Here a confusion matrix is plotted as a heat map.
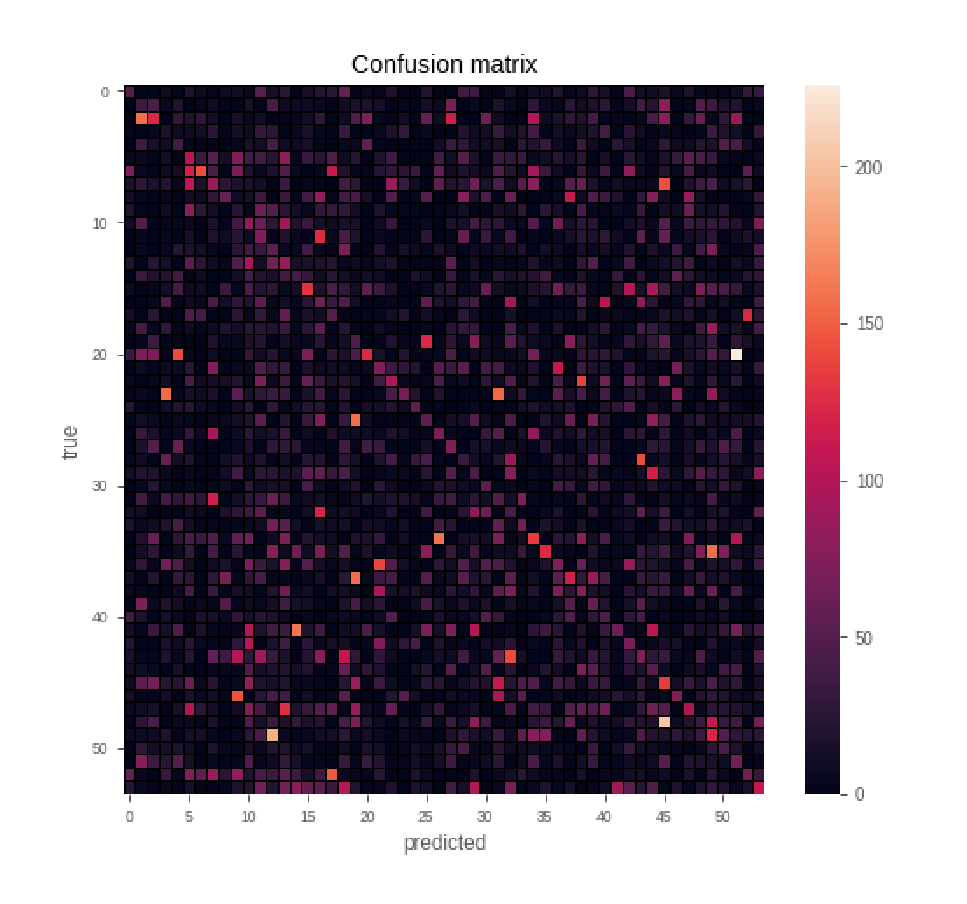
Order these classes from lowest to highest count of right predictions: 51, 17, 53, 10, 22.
17, 51, 10, 22, 53
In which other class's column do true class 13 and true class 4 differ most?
10
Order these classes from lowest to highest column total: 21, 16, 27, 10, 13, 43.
21, 27, 43, 16, 10, 13
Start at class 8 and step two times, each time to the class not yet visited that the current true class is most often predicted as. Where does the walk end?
19
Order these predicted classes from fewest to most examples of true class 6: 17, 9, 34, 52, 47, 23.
23, 47, 52, 9, 34, 17
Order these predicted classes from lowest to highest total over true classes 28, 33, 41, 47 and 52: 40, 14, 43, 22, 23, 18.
23, 18, 22, 40, 43, 14
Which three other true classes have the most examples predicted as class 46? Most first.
23, 21, 14
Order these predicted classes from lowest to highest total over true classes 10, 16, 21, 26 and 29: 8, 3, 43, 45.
8, 3, 45, 43
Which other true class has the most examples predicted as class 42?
15
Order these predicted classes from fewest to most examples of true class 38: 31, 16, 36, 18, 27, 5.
16, 18, 27, 5, 31, 36
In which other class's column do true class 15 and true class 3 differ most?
44
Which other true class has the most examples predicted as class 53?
29
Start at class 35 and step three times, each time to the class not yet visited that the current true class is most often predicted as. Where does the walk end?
18
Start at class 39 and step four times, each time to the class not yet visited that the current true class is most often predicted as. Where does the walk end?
7
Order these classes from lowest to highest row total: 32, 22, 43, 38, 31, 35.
32, 31, 38, 22, 35, 43
